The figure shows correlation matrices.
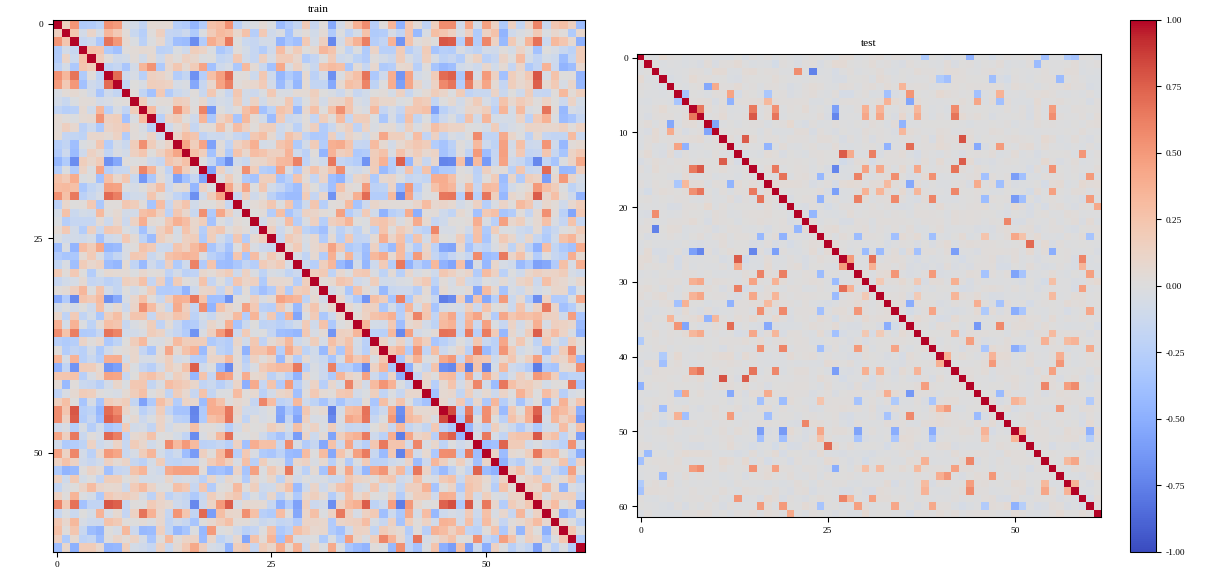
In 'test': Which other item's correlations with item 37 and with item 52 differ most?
25
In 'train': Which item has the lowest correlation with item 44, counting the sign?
10
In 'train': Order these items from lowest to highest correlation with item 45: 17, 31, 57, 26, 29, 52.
26, 52, 17, 57, 31, 29
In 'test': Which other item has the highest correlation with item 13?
27
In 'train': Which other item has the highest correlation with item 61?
40
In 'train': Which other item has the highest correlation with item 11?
5
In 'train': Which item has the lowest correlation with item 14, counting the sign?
18
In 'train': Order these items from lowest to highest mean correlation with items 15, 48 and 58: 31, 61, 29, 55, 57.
61, 31, 29, 55, 57
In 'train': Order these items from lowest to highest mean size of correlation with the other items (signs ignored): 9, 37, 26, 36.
9, 37, 26, 36
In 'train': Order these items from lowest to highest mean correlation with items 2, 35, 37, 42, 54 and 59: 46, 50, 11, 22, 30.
22, 11, 30, 50, 46
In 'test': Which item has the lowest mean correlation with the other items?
26
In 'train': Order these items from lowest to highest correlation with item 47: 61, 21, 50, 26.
50, 21, 26, 61
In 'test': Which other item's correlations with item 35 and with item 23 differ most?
2
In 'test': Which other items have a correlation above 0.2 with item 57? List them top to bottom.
38, 44, 54, 58
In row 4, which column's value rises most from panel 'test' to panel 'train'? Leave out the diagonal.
9
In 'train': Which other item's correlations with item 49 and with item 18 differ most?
52
